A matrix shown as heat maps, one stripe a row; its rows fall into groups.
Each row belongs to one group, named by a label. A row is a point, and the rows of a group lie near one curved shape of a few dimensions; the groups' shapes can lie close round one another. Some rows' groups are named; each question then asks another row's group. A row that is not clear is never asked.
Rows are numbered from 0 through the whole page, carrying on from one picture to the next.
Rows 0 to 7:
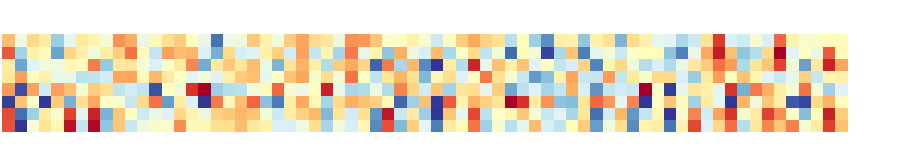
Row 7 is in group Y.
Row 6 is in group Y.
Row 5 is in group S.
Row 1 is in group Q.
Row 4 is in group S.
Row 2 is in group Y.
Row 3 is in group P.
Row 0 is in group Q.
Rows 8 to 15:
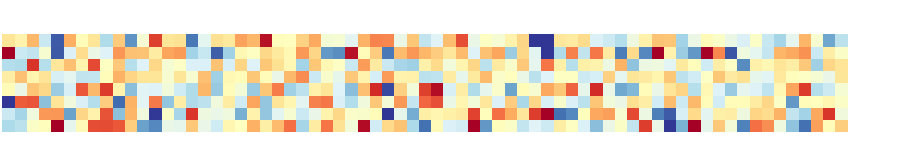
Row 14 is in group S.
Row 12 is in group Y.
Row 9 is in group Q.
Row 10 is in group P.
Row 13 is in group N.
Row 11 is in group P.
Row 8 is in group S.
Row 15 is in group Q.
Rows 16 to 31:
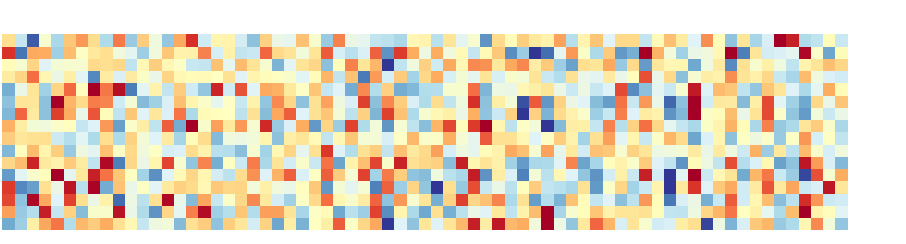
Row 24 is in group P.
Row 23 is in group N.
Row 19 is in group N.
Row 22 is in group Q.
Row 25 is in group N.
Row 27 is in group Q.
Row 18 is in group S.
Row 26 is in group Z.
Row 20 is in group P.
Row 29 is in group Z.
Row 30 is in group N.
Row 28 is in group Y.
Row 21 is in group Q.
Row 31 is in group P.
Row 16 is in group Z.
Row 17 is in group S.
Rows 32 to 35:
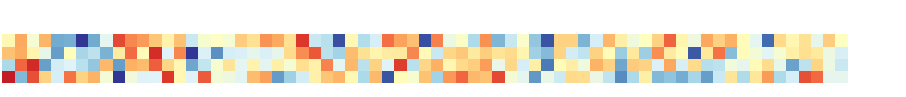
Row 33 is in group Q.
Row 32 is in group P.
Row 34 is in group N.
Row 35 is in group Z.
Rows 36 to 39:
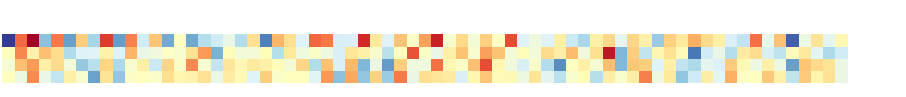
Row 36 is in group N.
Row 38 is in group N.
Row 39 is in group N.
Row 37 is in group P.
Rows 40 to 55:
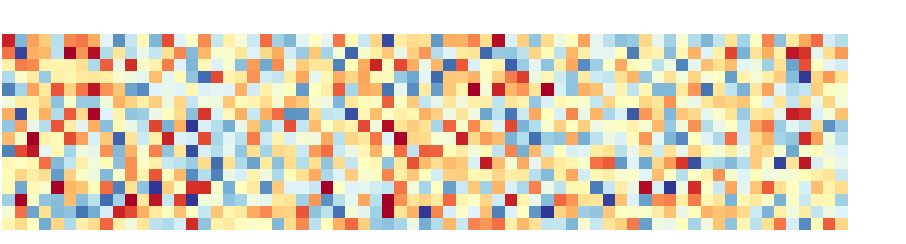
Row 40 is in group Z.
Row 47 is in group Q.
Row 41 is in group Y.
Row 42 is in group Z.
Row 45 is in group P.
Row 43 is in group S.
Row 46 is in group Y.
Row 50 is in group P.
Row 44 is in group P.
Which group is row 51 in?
Q
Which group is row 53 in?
Q
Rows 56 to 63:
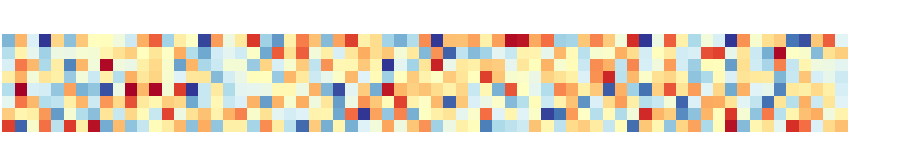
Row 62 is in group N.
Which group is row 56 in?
S
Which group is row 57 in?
Z
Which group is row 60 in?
Q
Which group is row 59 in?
P
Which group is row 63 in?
Y
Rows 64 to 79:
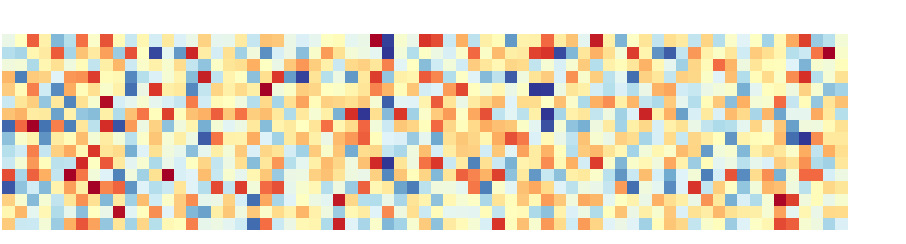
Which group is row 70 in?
N
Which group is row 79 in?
Z
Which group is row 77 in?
Z
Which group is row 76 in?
P
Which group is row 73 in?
P
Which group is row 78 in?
P
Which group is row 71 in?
N
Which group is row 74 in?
Y
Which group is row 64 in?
Y
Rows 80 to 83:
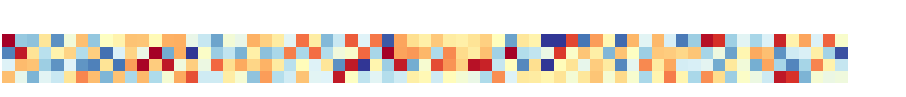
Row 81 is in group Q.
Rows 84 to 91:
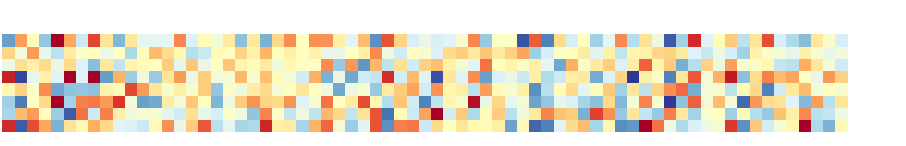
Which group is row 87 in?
Y
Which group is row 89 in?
Q
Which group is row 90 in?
Y
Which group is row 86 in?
N
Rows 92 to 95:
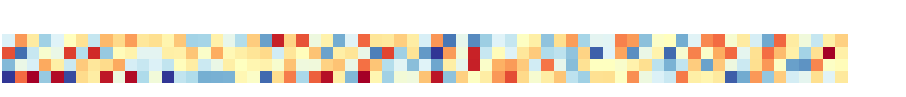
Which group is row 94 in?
P
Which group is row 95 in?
N
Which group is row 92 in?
Z
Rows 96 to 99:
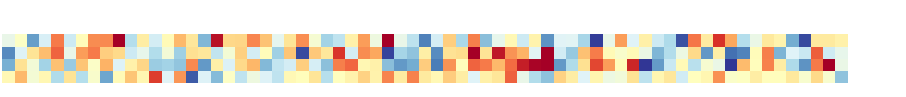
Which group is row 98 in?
S
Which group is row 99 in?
Q
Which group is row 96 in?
P
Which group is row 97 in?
P
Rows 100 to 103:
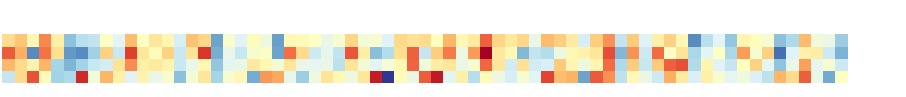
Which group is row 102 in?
P
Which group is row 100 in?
P
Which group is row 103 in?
Y
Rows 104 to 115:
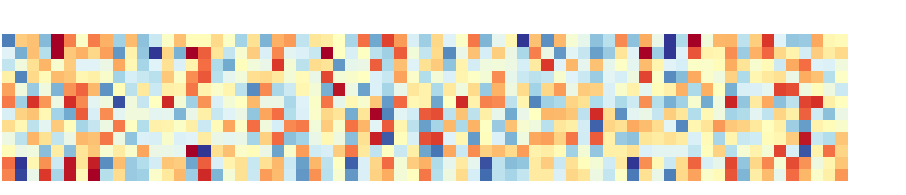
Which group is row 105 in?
S
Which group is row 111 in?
P
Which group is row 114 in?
Y
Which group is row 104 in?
Q
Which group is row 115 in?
Y
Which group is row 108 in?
Z
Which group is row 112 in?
Y
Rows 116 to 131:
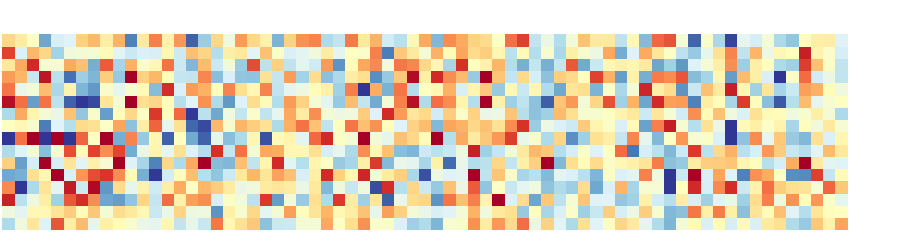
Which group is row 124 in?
N
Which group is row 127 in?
Q
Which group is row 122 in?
Q
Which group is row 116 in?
S
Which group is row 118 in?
Z
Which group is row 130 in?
Q
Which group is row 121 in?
P
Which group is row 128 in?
Y
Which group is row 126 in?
N
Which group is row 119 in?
P
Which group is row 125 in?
P
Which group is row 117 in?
S
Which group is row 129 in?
Z
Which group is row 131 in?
S
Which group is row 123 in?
S
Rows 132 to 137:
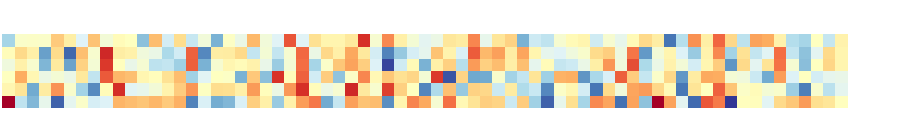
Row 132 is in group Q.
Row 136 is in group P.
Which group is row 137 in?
Q
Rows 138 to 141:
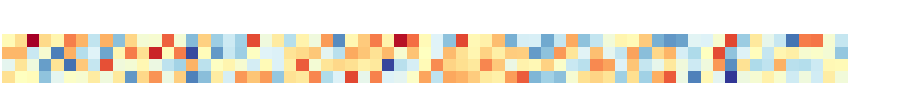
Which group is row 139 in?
Q
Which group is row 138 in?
Z
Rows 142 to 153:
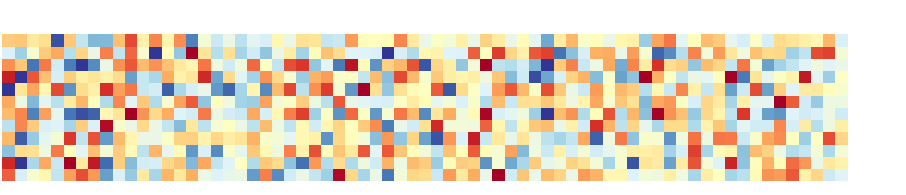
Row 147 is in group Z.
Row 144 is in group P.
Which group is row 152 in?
Y
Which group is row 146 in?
N
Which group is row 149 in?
Y
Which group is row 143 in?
S
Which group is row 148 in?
P
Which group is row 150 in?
Y
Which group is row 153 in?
Z
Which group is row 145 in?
S
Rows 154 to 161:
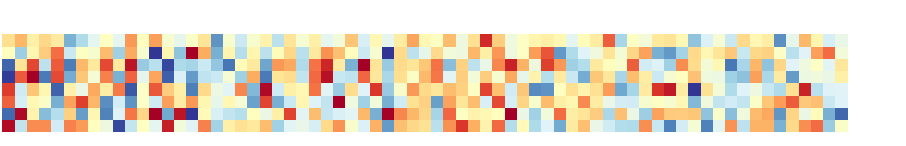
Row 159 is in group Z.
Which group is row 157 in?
N
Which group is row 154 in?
P
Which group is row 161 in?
Z
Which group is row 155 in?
S
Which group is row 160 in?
Q
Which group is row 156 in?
N
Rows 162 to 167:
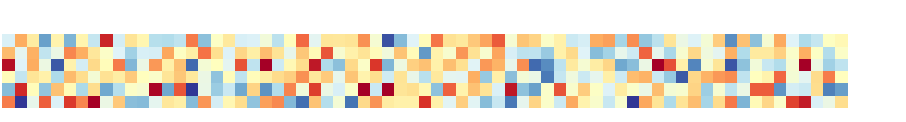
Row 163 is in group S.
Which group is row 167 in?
Y
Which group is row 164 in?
S
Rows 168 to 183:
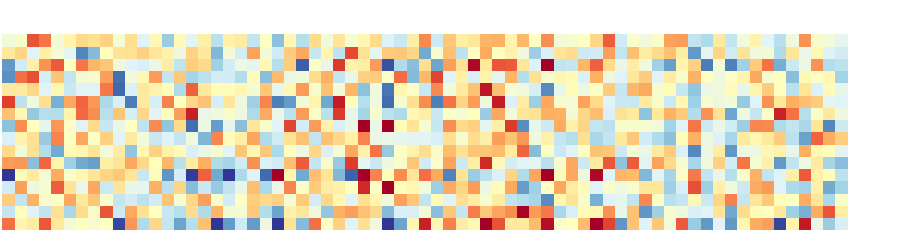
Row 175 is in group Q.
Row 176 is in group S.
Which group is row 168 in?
P
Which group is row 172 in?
N
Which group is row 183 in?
P
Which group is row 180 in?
Q
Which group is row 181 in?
S
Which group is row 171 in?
N
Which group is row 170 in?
P
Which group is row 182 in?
S
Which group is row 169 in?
P
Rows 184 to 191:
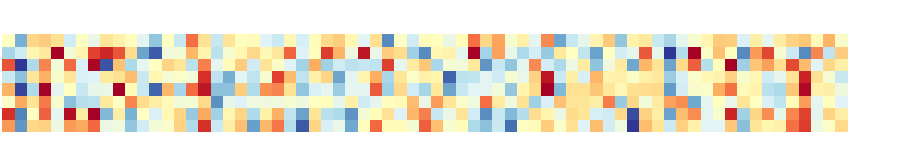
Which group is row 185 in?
Q
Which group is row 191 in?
Y
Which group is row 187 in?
N
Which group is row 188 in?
N
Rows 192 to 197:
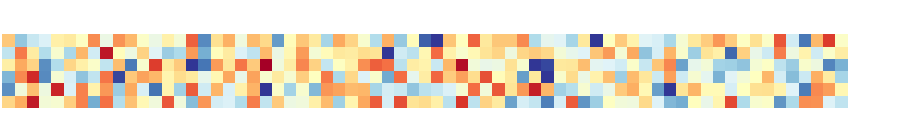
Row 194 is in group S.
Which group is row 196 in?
S
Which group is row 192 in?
Y
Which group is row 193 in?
Y
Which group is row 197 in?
Z
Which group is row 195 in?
N
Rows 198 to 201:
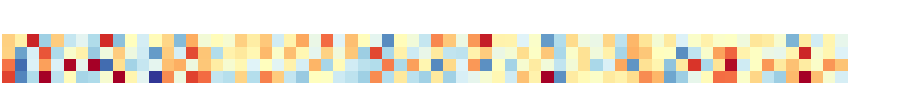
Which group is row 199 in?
N
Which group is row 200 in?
Y
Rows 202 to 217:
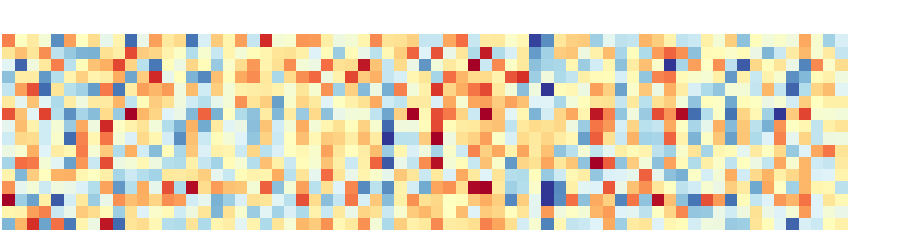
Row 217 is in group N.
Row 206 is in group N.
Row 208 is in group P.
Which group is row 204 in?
Q
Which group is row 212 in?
Y
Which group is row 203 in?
P
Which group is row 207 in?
S
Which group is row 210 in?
Y
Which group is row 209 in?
Y
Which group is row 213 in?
S
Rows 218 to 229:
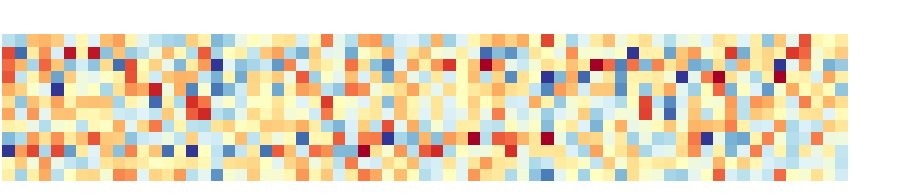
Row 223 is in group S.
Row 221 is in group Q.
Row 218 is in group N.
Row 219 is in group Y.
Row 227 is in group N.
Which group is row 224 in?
S
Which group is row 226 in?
P
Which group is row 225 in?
P
